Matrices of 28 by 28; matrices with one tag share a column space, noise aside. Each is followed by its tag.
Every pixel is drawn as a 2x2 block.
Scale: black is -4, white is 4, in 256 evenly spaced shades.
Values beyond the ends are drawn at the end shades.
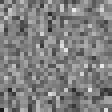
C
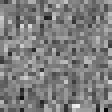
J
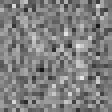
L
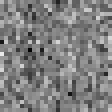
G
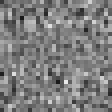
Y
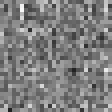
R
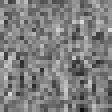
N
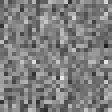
J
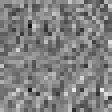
C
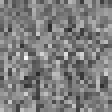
N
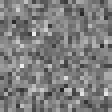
C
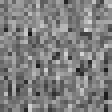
N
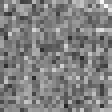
L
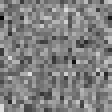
J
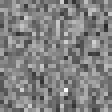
C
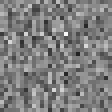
C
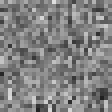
J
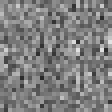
G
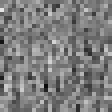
G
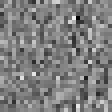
J
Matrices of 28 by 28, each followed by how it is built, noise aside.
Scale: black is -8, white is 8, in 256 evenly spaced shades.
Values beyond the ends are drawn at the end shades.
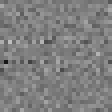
uneven rows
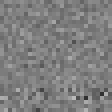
uneven rows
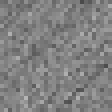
Hankel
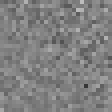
upper triangular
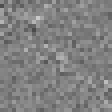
block diagonal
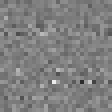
uneven rows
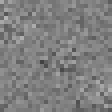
block diagonal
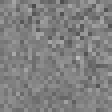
upper triangular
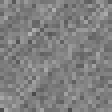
Hankel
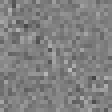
block diagonal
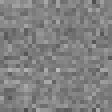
low rank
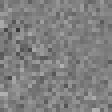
lower triangular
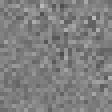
upper triangular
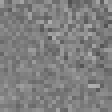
upper triangular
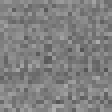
blocks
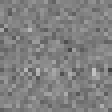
uneven rows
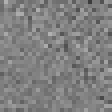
upper triangular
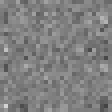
low rank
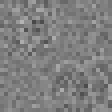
block diagonal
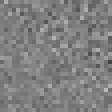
upper triangular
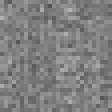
blocks
